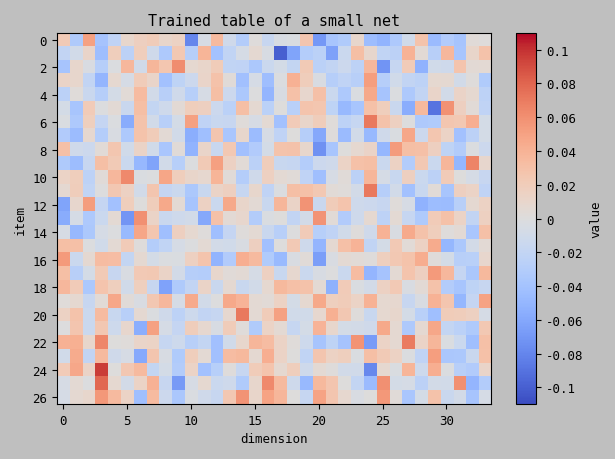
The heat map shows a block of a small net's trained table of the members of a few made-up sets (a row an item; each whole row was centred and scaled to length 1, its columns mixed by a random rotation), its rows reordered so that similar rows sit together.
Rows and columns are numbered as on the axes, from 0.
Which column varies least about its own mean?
26
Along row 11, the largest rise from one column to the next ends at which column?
24
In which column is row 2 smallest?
25
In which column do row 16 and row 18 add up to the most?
0
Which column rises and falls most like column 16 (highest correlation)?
3
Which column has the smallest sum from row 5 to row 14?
1
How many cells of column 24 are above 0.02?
10
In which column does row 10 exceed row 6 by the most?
5
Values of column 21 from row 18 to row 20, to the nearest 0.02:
-0.06 0.02 0.04
